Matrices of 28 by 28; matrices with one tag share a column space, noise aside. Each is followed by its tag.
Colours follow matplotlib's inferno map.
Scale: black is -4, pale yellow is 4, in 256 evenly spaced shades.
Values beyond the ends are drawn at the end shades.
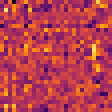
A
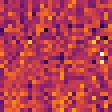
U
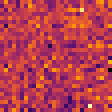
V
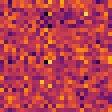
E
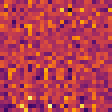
V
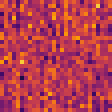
U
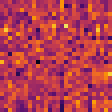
U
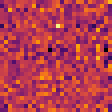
A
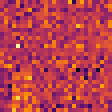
V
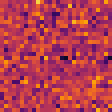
E
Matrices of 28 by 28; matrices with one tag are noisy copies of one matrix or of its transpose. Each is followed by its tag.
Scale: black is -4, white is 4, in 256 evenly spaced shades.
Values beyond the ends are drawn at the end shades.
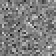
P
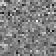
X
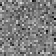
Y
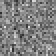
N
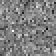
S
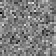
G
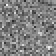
P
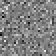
Y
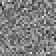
Y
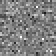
N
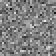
P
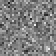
P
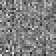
X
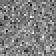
P
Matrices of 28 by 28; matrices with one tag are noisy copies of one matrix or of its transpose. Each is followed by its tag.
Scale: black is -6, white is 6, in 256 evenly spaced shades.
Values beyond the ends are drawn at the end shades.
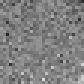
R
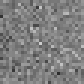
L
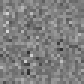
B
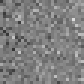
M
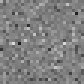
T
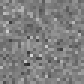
B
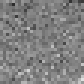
R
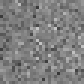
L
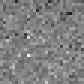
L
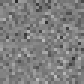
L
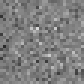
L
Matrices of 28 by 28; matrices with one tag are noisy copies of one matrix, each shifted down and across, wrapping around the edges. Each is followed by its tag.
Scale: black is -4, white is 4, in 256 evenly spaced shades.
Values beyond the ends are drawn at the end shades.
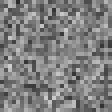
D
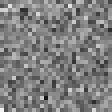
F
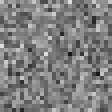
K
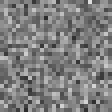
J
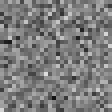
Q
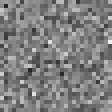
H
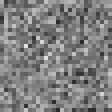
D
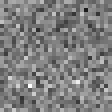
F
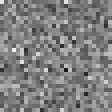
F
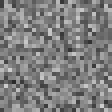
J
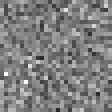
J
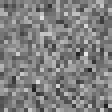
H
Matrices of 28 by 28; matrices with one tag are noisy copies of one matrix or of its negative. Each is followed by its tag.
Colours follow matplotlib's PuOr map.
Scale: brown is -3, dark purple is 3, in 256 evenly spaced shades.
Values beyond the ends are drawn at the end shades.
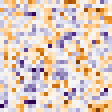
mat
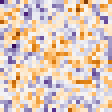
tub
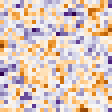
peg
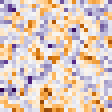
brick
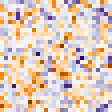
mat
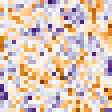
peg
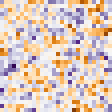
peg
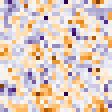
brick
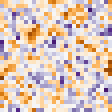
peg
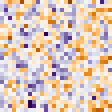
mat
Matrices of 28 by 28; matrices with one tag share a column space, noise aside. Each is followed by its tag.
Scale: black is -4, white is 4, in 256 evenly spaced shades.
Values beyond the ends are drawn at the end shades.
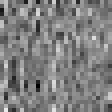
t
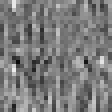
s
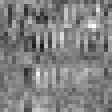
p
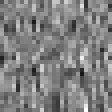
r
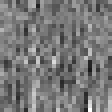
s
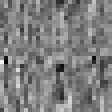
s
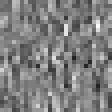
r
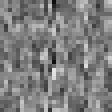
r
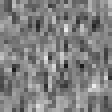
r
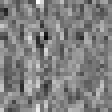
t
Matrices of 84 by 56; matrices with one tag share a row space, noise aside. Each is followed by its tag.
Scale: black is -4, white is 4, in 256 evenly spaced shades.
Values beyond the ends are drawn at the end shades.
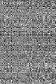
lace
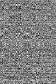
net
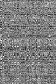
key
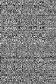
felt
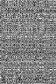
felt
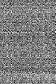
lace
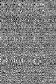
felt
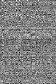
net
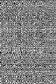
felt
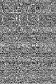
net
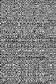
felt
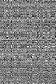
lace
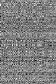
felt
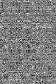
net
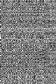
felt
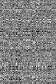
net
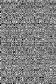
felt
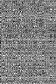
felt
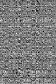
net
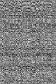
net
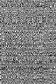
felt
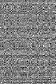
lace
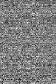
net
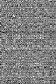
felt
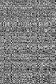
lace
